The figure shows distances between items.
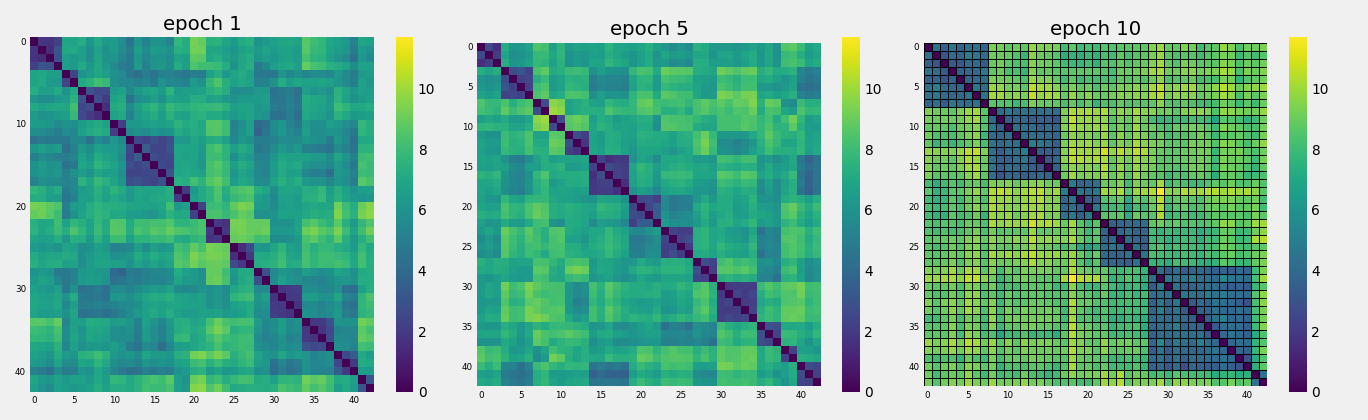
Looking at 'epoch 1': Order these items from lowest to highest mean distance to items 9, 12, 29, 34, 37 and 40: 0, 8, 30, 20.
30, 8, 0, 20
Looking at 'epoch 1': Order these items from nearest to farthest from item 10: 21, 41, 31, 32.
32, 31, 21, 41
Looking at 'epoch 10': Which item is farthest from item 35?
18
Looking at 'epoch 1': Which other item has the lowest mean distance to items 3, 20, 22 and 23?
24
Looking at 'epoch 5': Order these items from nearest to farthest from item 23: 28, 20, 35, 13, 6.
35, 20, 13, 28, 6
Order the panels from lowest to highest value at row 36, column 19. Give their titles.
epoch 5, epoch 1, epoch 10
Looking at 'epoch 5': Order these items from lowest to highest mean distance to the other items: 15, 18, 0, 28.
18, 15, 0, 28
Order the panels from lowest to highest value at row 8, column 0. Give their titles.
epoch 1, epoch 5, epoch 10
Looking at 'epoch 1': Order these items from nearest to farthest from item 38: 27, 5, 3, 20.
5, 3, 27, 20
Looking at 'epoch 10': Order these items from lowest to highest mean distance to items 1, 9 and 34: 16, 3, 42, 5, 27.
16, 3, 5, 27, 42
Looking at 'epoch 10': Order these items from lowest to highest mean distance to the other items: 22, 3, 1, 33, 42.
33, 1, 3, 22, 42
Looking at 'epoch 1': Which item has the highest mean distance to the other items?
23
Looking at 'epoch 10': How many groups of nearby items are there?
6
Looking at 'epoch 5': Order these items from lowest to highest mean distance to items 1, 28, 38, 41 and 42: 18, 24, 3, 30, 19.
18, 3, 19, 24, 30
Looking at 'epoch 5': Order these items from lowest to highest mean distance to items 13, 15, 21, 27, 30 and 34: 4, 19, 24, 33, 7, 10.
33, 19, 24, 4, 10, 7
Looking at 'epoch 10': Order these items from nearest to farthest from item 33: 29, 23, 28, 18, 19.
28, 29, 23, 19, 18
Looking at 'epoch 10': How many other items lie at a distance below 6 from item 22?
5
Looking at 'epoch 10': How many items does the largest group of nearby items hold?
13
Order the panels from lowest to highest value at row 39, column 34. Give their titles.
epoch 10, epoch 1, epoch 5
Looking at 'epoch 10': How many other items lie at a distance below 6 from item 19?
4
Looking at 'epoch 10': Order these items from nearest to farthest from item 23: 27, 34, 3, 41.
27, 34, 3, 41
